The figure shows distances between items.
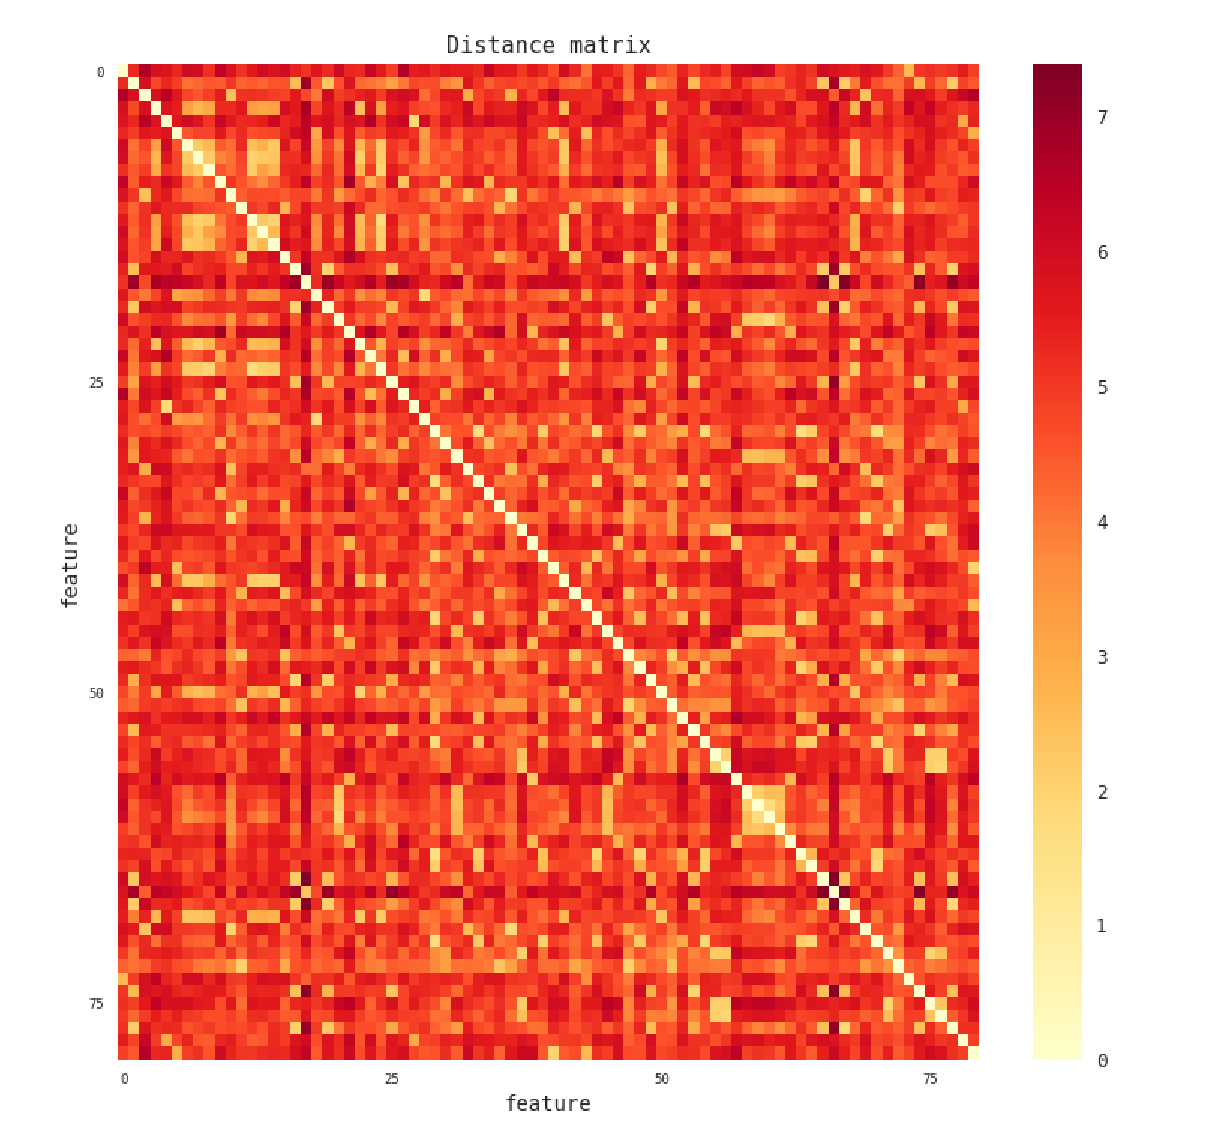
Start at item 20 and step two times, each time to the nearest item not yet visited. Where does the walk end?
59
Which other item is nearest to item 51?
47
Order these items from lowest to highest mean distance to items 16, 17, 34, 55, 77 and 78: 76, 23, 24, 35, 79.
76, 24, 23, 35, 79
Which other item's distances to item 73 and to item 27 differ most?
4
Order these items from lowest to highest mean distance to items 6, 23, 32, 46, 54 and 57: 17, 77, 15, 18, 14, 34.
18, 14, 77, 34, 15, 17
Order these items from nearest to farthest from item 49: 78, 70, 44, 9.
70, 44, 9, 78
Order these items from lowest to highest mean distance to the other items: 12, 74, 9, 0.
12, 74, 9, 0
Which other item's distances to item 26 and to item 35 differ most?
9
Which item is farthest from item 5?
17
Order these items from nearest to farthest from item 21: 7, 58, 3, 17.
58, 17, 7, 3
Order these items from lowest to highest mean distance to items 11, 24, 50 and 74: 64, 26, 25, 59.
25, 26, 59, 64
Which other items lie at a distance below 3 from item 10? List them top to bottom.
2, 32, 36, 69
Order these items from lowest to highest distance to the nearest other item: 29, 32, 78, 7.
29, 7, 32, 78
